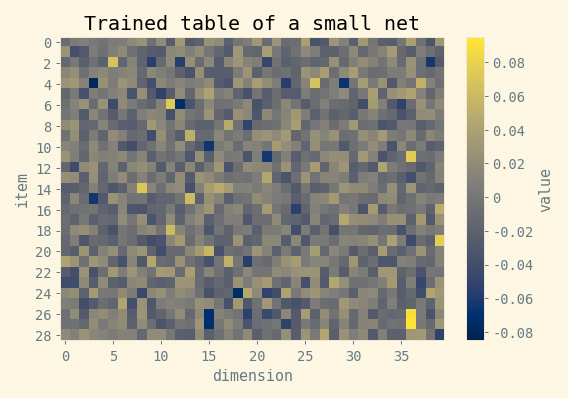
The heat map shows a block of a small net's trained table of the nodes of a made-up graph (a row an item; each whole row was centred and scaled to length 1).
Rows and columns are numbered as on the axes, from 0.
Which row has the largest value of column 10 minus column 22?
24
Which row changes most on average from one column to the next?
26
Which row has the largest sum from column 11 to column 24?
14
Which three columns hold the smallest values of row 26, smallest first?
15, 19, 21
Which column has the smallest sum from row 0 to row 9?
9
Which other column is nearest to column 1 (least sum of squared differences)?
27
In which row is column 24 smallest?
16
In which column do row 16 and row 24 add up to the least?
8
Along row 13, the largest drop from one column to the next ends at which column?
22
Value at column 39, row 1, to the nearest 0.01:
-0.02
